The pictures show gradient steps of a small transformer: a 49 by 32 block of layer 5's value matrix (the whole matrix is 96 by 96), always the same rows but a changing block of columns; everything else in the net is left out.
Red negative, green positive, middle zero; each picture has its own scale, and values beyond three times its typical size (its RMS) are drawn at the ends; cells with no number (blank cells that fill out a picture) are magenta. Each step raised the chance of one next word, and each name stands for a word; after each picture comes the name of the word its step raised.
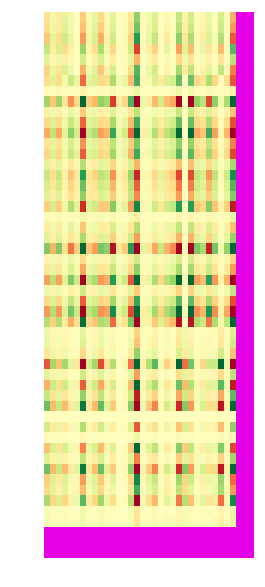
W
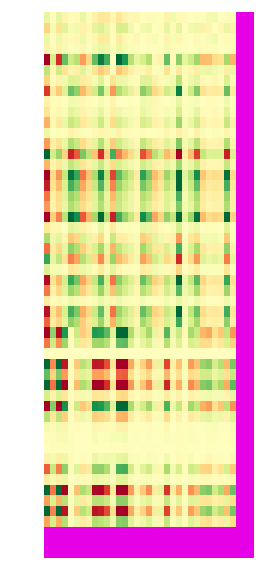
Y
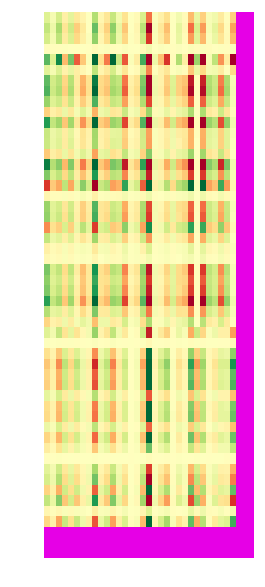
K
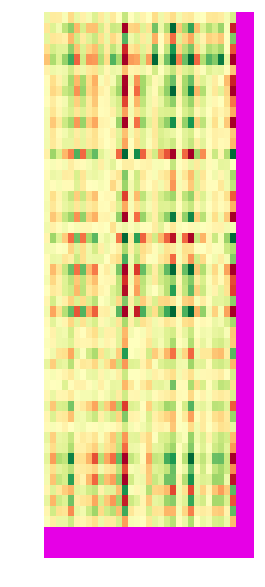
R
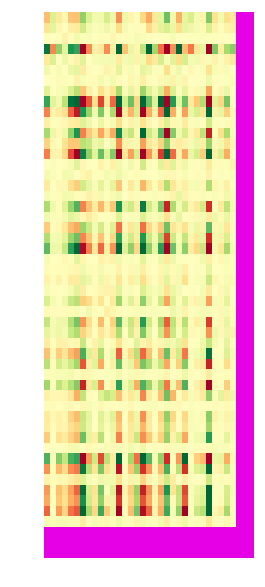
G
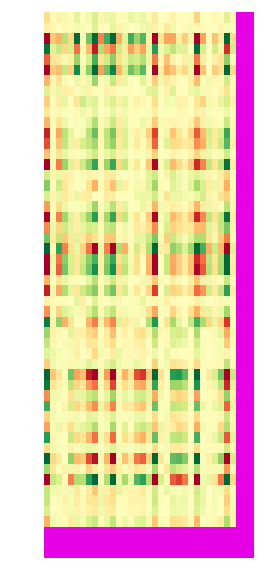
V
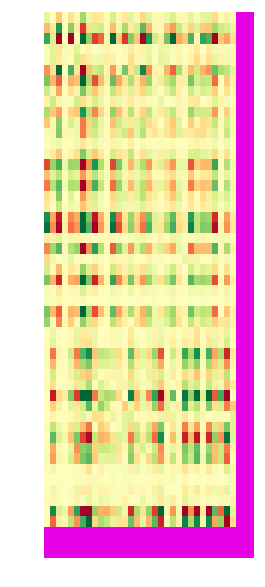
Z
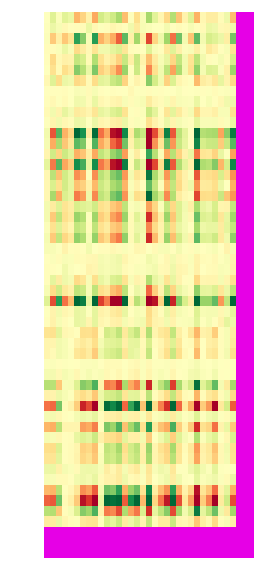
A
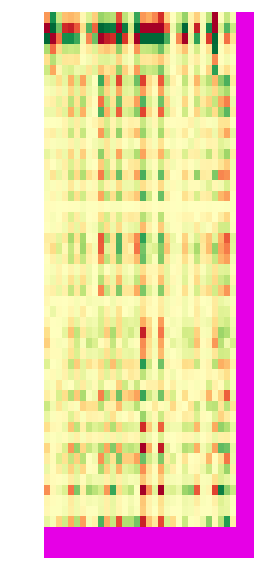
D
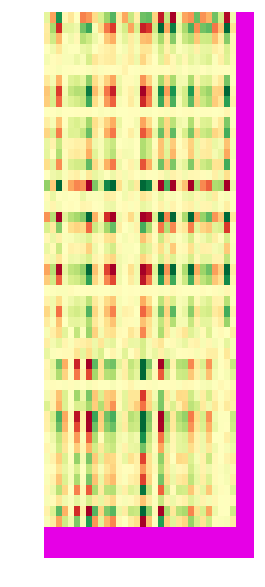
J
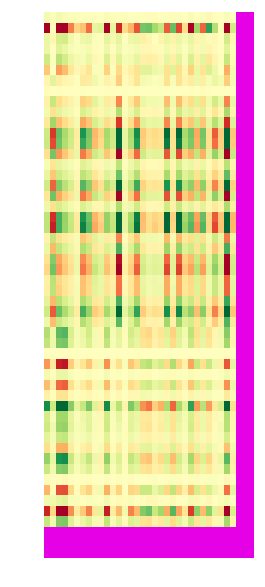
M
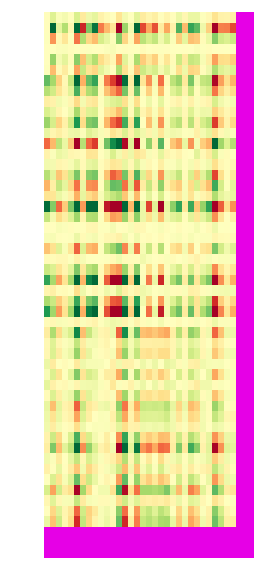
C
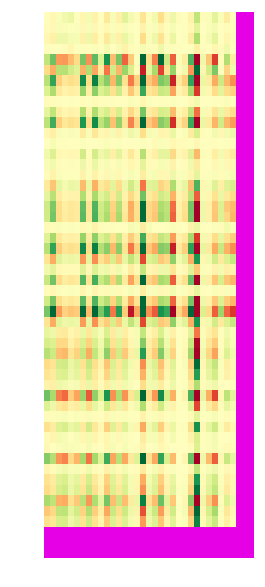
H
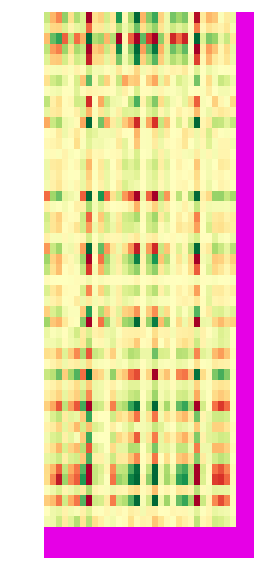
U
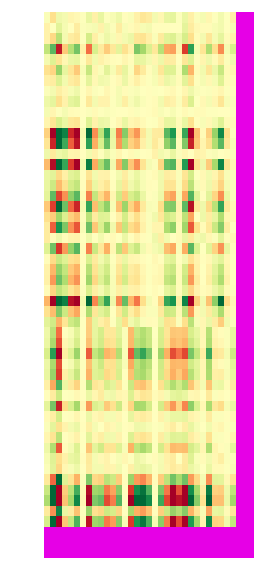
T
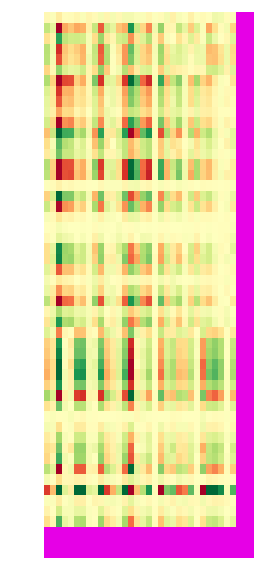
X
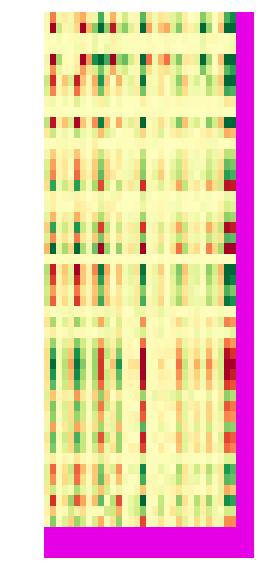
K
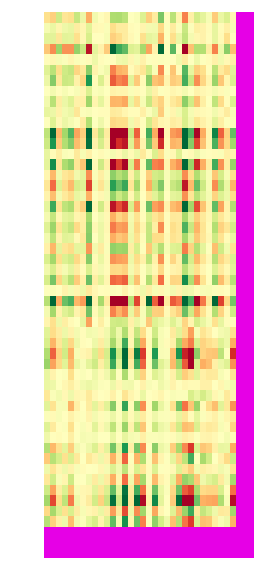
T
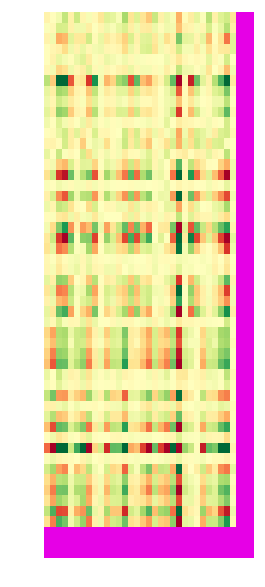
D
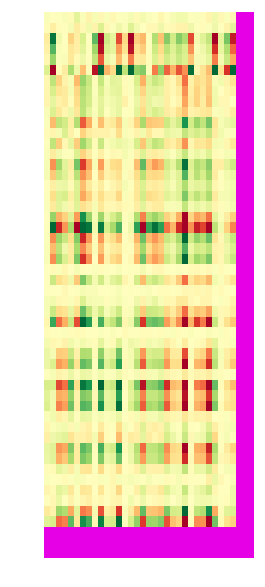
Z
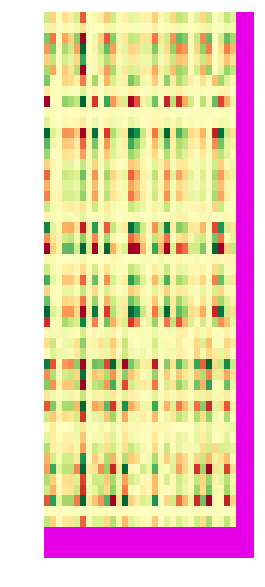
W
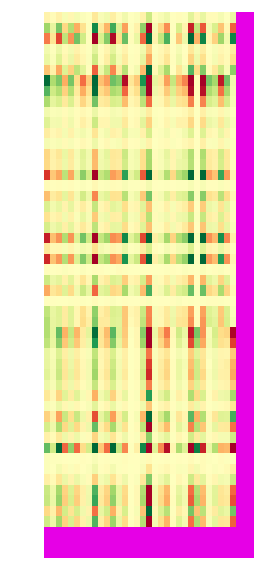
D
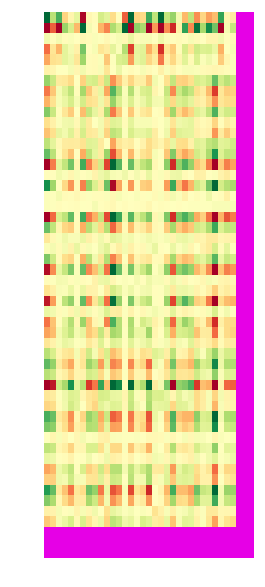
J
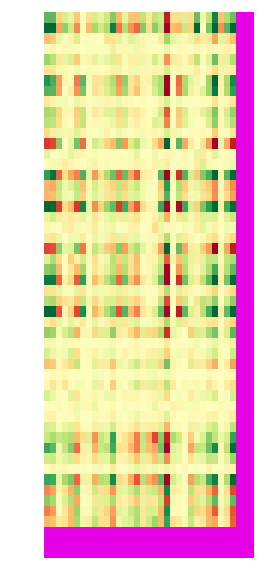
C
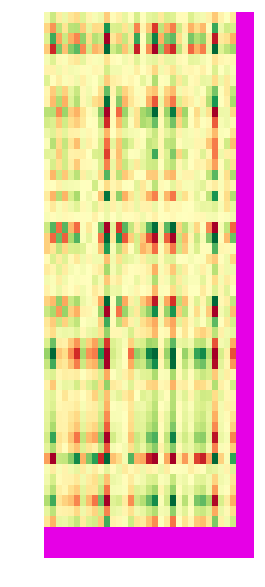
G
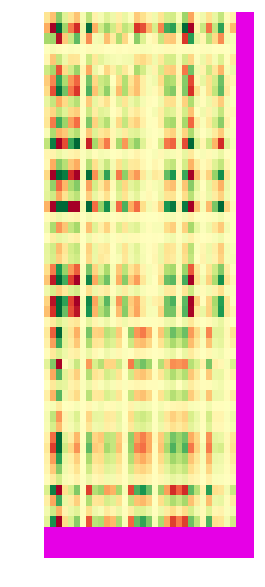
C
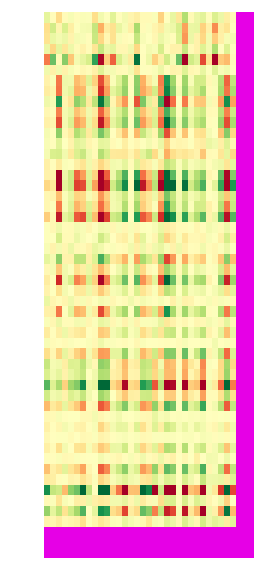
Y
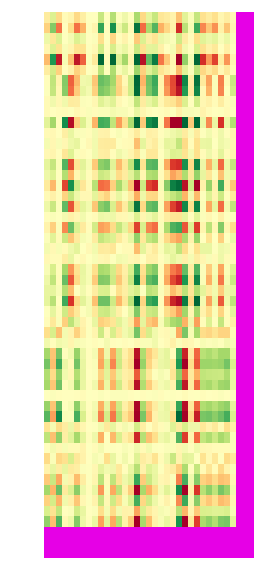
K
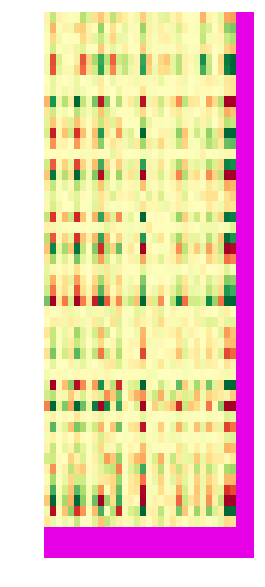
A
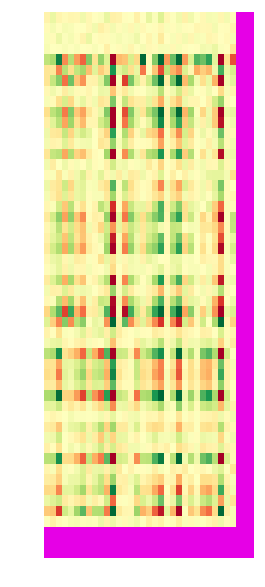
H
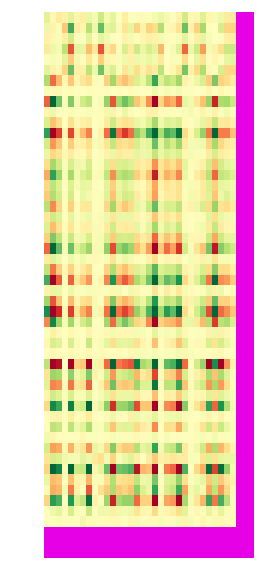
W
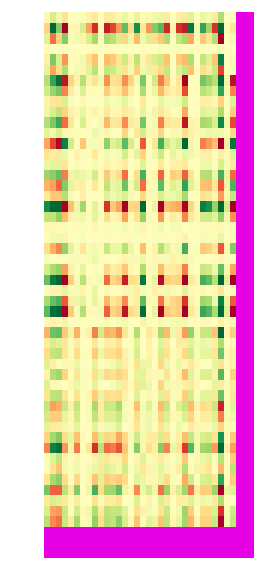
C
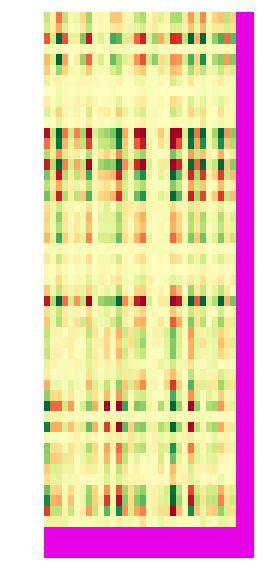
A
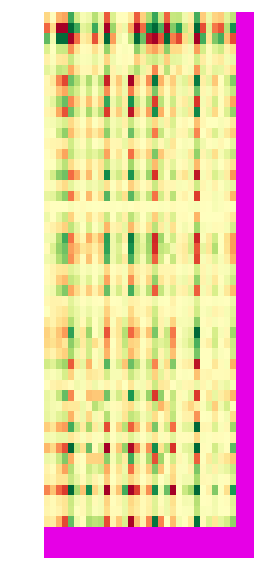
D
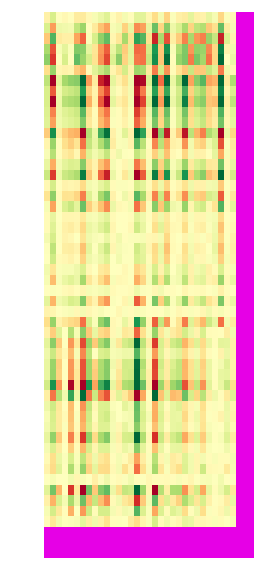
X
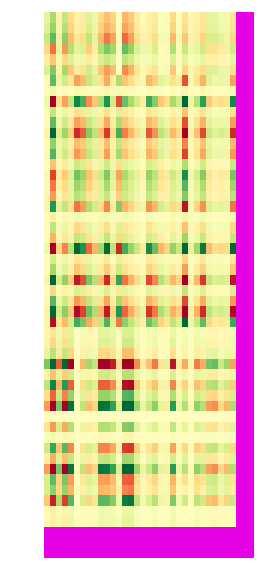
W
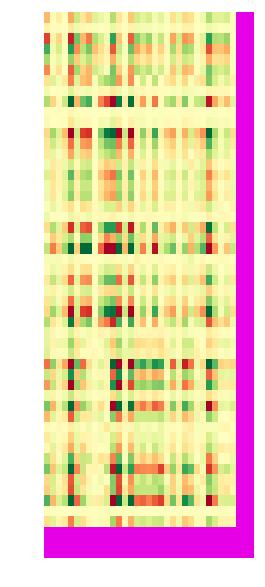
W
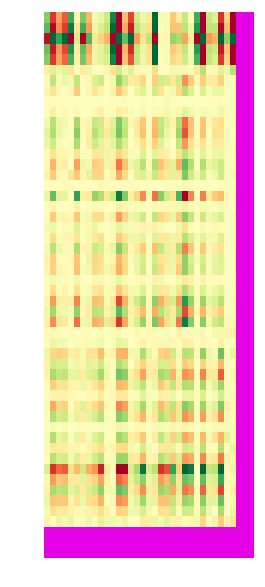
U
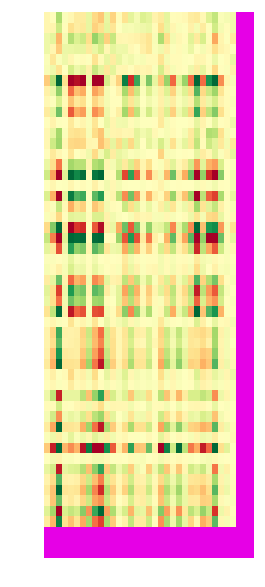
D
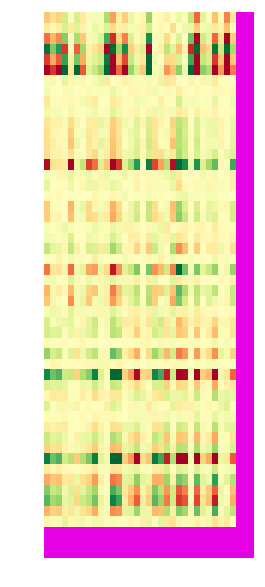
V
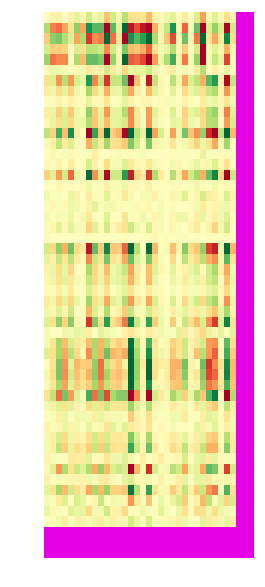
X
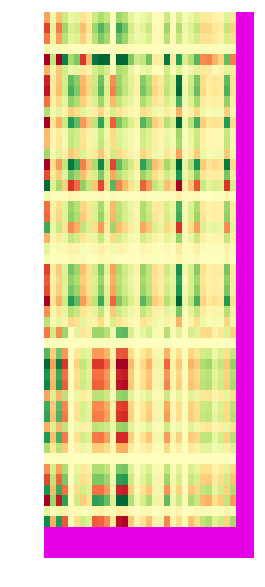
K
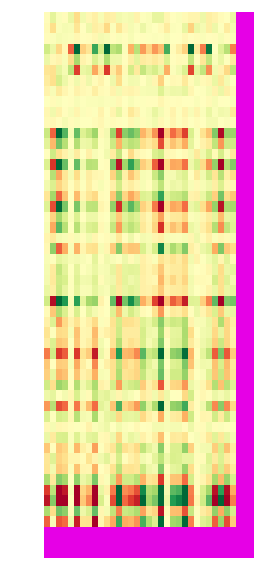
T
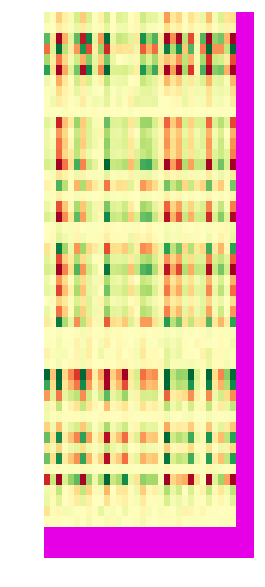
V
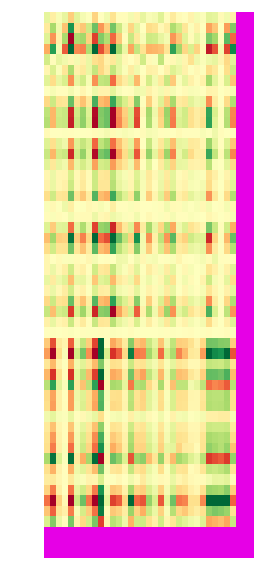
G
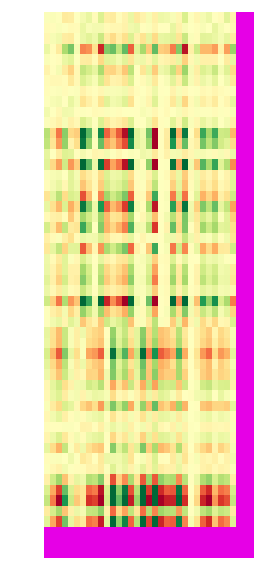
T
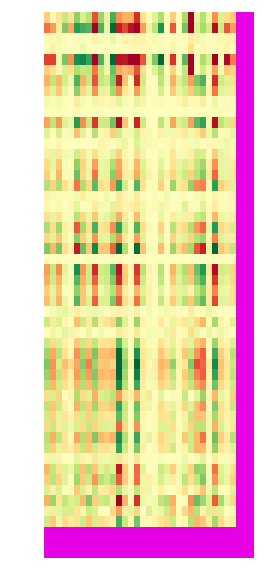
K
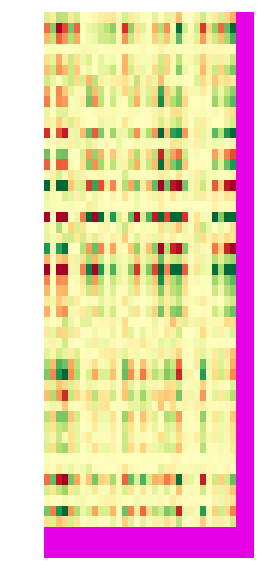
J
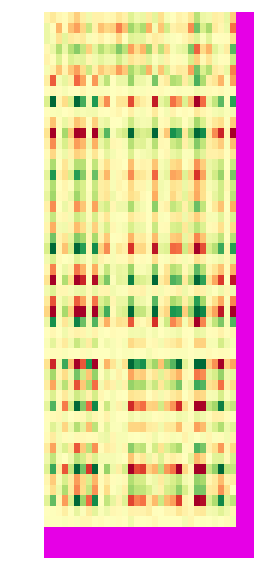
W
